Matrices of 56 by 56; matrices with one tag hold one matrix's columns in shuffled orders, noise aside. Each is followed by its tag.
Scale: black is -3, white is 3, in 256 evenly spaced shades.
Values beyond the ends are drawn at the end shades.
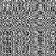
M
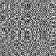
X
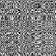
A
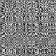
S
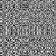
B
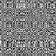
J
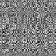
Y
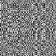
X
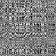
S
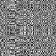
B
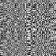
X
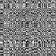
J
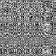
S
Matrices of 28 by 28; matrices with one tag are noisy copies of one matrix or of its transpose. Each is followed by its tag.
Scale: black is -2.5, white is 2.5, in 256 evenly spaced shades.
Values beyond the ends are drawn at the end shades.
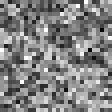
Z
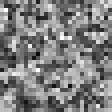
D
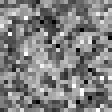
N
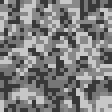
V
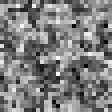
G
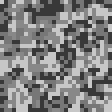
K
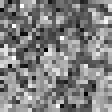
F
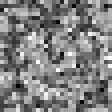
N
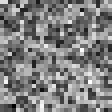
Z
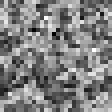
V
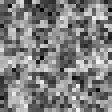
K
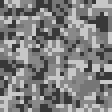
D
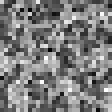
K
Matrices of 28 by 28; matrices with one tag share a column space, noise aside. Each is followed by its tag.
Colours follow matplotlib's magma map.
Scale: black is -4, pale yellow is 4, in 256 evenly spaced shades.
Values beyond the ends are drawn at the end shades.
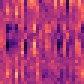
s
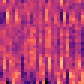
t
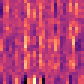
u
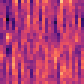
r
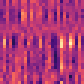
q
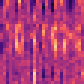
s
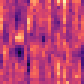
r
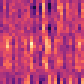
u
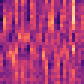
r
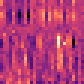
q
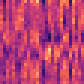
r
